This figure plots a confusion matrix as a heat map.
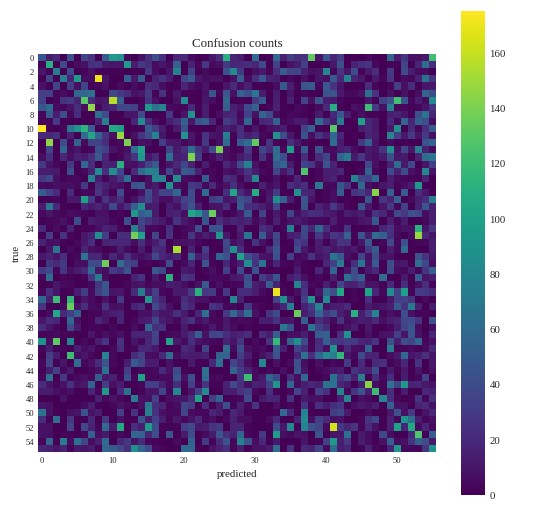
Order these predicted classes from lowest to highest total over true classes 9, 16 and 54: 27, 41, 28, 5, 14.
27, 5, 28, 41, 14
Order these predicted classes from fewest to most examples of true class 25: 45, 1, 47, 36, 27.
27, 36, 1, 45, 47
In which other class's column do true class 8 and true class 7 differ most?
46
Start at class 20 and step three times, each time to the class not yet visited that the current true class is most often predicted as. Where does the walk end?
0
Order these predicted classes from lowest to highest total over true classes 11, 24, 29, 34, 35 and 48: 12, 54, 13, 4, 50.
12, 54, 50, 13, 4
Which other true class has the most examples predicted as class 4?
35
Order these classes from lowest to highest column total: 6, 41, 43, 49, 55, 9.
43, 6, 55, 9, 49, 41
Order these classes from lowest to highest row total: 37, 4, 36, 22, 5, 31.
4, 37, 31, 5, 22, 36
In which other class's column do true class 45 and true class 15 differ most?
11
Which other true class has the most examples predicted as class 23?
47
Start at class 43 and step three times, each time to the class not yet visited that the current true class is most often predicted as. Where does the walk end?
53
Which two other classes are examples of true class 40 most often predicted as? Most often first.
2, 33
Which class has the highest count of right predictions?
33
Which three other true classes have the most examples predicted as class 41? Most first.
52, 10, 7
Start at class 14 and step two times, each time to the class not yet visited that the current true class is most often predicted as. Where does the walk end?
1
